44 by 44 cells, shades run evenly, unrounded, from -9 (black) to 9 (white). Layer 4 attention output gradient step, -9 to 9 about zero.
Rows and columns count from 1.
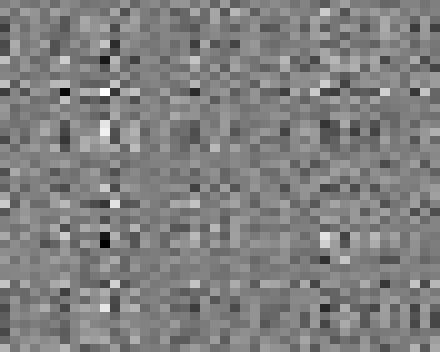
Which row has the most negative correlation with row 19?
13
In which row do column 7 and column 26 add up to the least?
12
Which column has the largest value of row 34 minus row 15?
11
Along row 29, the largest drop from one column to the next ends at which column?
7
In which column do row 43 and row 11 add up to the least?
35
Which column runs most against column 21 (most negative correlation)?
22
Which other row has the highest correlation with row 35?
32
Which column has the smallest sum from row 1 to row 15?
44
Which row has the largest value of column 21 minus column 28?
6
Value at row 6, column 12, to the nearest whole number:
-6
